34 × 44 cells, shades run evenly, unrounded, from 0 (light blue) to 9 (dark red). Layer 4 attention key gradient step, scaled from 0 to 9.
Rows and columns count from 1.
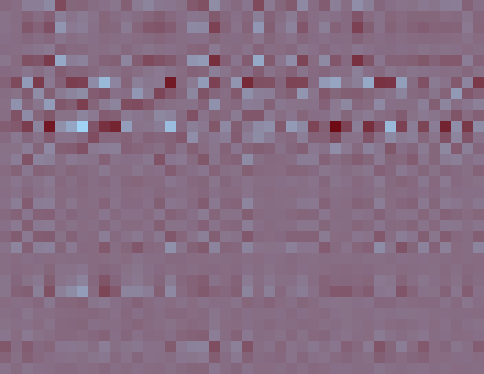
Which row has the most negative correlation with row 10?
25
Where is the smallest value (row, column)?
12, 8
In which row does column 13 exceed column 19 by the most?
6
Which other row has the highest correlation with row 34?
31
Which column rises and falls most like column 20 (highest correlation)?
39
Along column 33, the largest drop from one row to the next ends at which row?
7
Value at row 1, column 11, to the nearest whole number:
4
